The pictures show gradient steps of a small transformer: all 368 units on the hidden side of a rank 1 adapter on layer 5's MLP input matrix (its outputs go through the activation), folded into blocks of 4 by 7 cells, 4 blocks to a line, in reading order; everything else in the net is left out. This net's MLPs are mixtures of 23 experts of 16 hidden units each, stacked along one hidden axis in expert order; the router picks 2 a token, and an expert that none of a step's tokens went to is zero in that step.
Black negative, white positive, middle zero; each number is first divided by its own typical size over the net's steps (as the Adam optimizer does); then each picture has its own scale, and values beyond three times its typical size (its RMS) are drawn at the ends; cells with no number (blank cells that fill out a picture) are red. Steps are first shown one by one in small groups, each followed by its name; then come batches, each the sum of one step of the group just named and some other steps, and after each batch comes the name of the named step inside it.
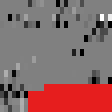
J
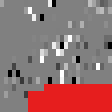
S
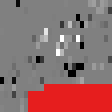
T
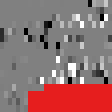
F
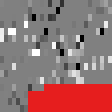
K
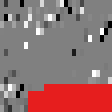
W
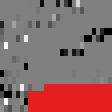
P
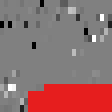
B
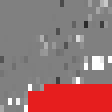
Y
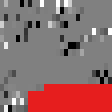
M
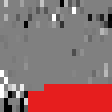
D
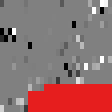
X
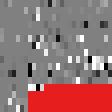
Y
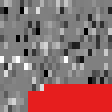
M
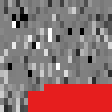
D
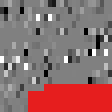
W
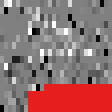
S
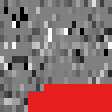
P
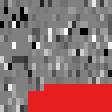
B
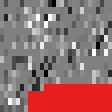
W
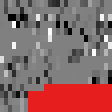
J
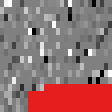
W
